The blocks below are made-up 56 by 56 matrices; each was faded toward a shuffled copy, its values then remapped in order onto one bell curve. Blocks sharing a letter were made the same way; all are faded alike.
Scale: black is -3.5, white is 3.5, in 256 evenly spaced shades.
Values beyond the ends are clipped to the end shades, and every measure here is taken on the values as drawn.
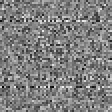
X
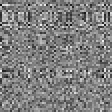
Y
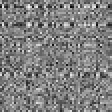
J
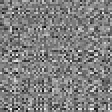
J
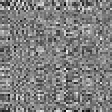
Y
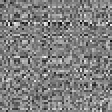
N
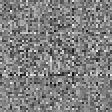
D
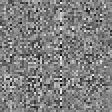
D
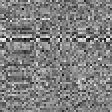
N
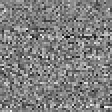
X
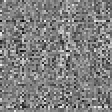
D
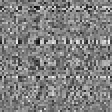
J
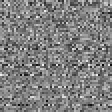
X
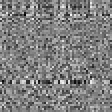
J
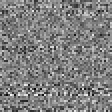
X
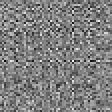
Y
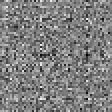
D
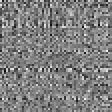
N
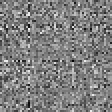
D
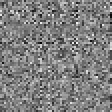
D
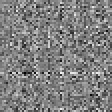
D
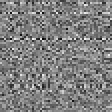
J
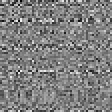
J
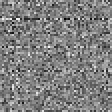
D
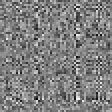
Y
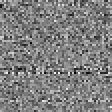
X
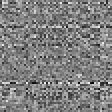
J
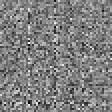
D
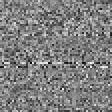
X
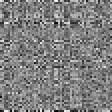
J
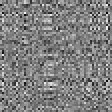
Y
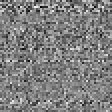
X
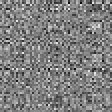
Y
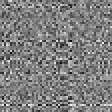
N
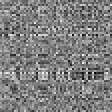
J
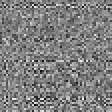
N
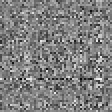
D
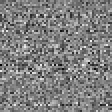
X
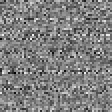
X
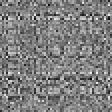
N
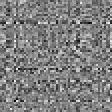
N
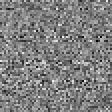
X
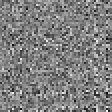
D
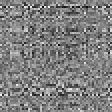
N
